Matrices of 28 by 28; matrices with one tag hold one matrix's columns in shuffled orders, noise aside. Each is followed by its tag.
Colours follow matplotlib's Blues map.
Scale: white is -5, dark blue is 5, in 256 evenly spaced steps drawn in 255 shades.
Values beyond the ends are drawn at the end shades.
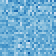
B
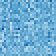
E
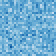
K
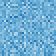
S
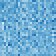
E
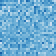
B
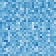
E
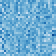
K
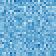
B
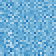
S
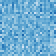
K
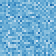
S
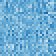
K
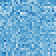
B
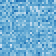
B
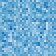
E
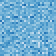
S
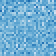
B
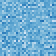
S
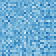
S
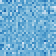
B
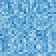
K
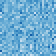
K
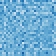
B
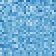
B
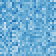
E
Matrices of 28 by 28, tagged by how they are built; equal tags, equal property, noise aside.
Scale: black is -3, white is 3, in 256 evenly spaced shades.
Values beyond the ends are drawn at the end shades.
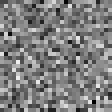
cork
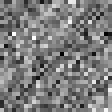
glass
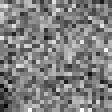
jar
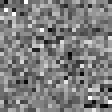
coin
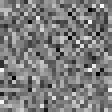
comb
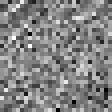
glass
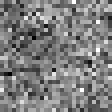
jar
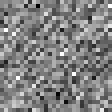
glass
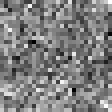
jar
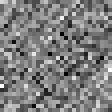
glass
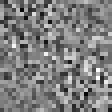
coin
